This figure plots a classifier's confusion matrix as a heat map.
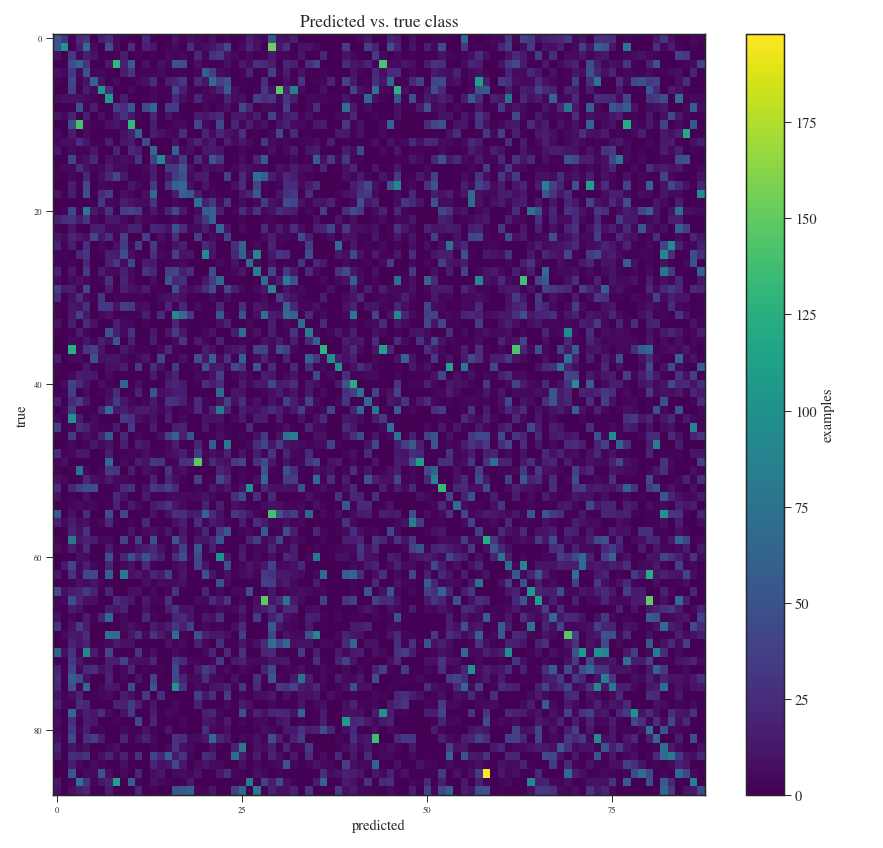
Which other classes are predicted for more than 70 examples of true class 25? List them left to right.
20, 27, 82
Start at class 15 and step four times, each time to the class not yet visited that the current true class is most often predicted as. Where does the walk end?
66
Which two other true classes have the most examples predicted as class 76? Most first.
14, 47
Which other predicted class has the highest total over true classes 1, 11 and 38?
29
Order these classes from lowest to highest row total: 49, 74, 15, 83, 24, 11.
15, 11, 24, 74, 83, 49
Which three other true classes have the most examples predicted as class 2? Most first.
36, 44, 58
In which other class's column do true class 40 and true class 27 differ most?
70
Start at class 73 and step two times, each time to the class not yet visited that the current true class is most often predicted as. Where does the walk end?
48
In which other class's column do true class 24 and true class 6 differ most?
30
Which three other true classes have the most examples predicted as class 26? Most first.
52, 86, 64
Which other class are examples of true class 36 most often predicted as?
62
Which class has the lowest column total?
1
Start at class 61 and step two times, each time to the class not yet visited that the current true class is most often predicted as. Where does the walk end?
57
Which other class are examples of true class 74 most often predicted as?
33
